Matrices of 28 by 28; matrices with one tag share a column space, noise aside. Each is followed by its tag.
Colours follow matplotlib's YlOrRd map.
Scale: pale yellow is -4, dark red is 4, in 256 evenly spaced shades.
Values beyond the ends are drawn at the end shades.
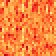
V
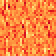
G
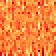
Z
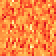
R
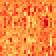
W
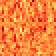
V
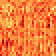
W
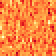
R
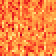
Z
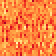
R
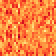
R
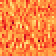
R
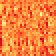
W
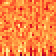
Z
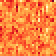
V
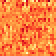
V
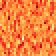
R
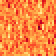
R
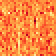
W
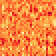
W
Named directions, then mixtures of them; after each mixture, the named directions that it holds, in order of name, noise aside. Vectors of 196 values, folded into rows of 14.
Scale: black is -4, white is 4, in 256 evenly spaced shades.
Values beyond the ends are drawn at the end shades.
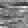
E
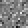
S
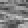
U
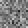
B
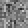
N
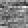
E.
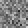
B.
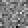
S.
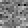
E, S, U.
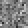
N, S.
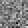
B, S.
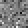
S.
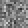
N.
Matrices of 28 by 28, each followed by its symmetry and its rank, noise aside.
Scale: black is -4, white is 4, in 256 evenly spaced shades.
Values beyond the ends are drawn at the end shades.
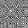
symmetric, rank three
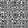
no symmetry, rank four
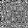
no symmetry, rank four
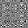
no symmetry, rank three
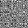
antisymmetric, rank four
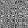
antisymmetric, rank four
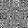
antisymmetric, rank four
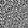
symmetric, rank three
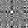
no symmetry, rank three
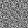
antisymmetric, rank four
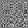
no symmetry, rank four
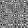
antisymmetric, rank four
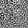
antisymmetric, rank four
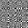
symmetric, rank three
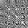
symmetric, rank three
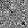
symmetric, rank three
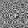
no symmetry, rank four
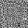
antisymmetric, rank six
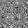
antisymmetric, rank six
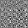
no symmetry, rank three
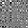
no symmetry, rank three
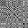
symmetric, rank three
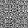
antisymmetric, rank four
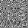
antisymmetric, rank six
